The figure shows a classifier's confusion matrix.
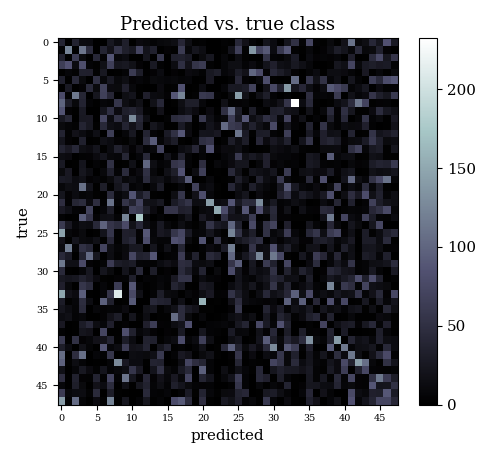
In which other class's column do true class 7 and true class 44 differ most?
17
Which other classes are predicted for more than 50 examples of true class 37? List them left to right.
13, 18, 28, 31
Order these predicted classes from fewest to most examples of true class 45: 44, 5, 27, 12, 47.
27, 5, 12, 47, 44
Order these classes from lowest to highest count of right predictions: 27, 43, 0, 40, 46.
0, 27, 43, 46, 40
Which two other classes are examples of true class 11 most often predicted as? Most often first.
23, 30
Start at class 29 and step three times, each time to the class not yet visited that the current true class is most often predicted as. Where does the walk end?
3
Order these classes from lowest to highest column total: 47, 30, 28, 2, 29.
2, 47, 28, 29, 30
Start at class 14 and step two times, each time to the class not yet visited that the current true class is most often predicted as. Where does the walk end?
28
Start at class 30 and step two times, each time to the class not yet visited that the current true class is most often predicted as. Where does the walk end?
6
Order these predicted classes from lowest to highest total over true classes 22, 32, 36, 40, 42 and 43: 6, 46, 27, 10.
27, 6, 46, 10
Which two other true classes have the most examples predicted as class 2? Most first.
7, 47
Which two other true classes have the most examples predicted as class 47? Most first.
5, 33
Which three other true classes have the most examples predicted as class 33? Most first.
8, 5, 40
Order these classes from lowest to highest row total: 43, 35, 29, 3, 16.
35, 16, 43, 3, 29
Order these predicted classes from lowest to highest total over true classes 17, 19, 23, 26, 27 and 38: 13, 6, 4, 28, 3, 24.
13, 28, 4, 6, 24, 3
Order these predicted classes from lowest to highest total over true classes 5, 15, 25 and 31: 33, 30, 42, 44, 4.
4, 30, 42, 33, 44
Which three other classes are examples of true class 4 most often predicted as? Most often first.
27, 28, 10
